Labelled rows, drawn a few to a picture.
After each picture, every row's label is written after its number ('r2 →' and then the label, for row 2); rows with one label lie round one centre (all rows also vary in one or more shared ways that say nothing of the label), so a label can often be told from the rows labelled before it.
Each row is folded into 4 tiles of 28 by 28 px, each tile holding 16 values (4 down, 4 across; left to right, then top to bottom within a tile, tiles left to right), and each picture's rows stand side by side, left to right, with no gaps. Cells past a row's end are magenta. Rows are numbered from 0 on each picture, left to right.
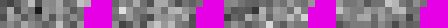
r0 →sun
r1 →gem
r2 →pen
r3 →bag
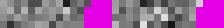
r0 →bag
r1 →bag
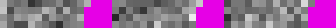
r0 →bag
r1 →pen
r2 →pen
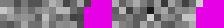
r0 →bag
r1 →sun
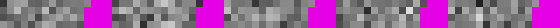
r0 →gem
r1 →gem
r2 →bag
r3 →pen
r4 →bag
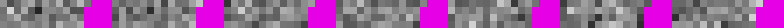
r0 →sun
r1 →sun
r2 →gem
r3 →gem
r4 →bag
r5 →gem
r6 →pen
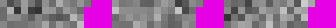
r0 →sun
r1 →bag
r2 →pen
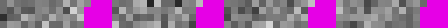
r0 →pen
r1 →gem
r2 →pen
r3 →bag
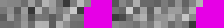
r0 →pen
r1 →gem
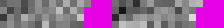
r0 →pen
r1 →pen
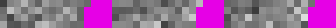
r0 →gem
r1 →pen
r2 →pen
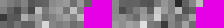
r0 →pen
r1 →bag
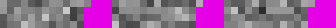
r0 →bag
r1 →gem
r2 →sun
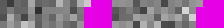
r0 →sun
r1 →pen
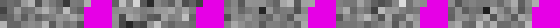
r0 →gem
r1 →gem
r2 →sun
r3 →sun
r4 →sun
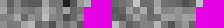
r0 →bag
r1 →gem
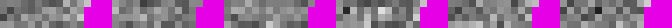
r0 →pen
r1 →bag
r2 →gem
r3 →bag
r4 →pen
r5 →sun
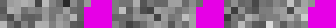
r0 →gem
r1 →sun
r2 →pen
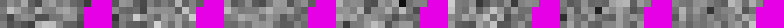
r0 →gem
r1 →pen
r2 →bag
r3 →bag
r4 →bag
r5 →sun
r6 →sun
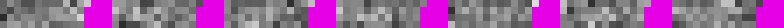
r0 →pen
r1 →bag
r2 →bag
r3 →bag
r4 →gem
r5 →bag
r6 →bag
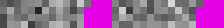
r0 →sun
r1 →sun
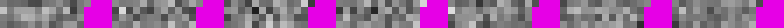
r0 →bag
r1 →sun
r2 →pen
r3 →sun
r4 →bag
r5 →gem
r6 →sun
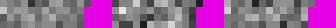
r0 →bag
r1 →gem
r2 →bag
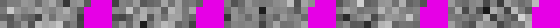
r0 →gem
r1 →gem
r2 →sun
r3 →gem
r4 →sun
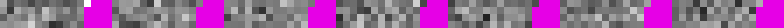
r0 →bag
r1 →gem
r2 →sun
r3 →pen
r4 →gem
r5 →pen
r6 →pen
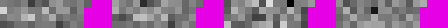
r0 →bag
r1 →bag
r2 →gem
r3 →sun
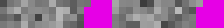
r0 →gem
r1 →bag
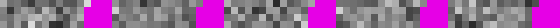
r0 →bag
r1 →bag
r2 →sun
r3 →bag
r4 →gem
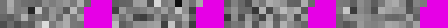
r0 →pen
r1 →gem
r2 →pen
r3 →sun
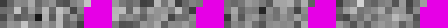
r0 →gem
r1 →bag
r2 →sun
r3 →gem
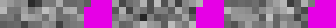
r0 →bag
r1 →sun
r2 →bag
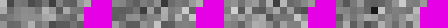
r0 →bag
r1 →pen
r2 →sun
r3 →sun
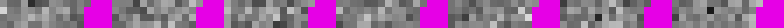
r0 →bag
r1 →pen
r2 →bag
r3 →bag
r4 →pen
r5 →gem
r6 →sun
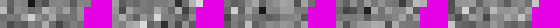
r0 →bag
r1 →bag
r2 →sun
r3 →pen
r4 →gem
